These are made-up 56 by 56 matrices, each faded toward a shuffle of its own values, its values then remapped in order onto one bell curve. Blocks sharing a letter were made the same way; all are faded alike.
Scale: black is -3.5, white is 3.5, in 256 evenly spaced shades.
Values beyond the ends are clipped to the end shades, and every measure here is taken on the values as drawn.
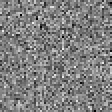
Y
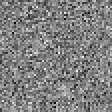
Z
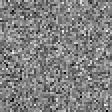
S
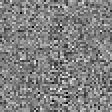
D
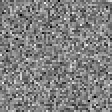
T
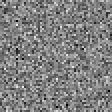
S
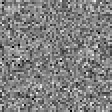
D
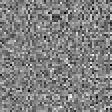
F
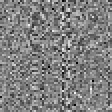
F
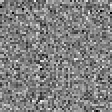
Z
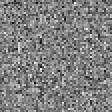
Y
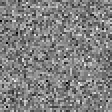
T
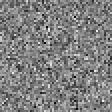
S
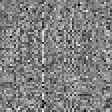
F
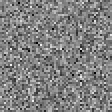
Y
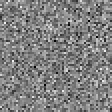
Y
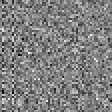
F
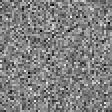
Y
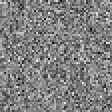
Z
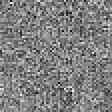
D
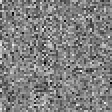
Y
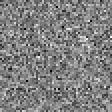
T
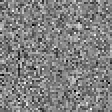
S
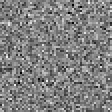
Z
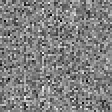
Y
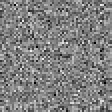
D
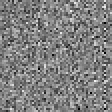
Y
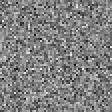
T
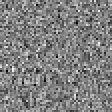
D
